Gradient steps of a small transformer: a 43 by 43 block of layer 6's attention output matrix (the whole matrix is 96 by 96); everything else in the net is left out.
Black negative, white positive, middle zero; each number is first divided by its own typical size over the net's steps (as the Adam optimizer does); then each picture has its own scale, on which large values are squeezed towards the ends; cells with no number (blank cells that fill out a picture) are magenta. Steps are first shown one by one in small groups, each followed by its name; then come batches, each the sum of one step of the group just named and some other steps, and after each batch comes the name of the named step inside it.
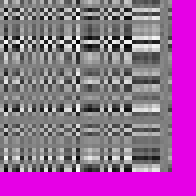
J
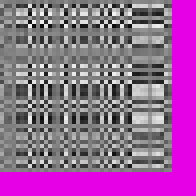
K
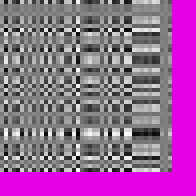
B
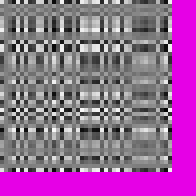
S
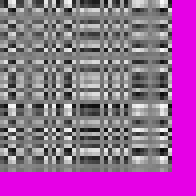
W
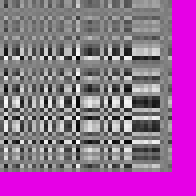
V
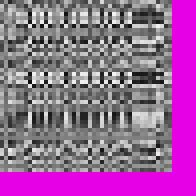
K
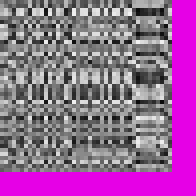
K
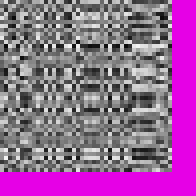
J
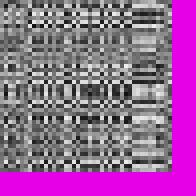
K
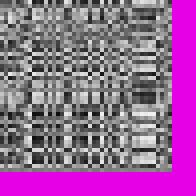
W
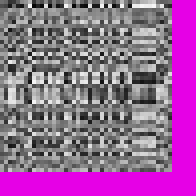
K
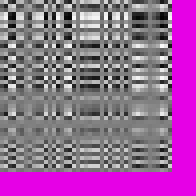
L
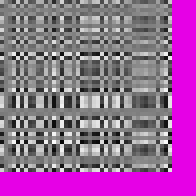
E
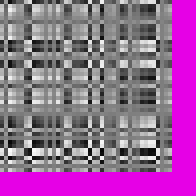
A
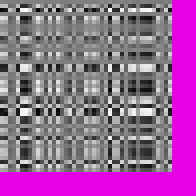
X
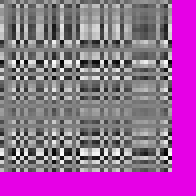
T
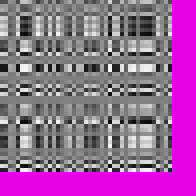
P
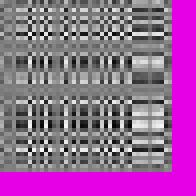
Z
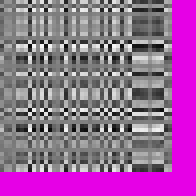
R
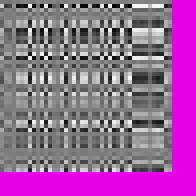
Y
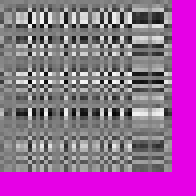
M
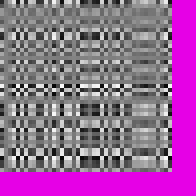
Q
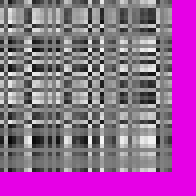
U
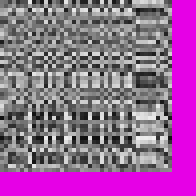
Z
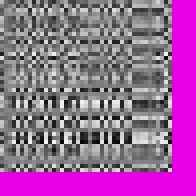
E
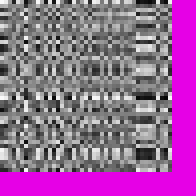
E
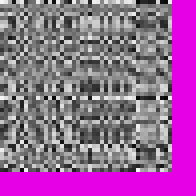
E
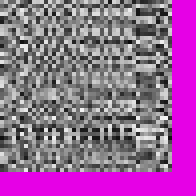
R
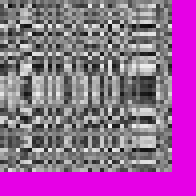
Z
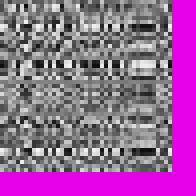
A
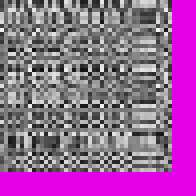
U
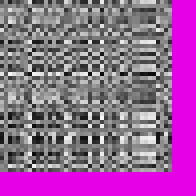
U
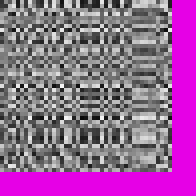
Q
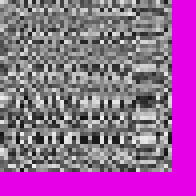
E
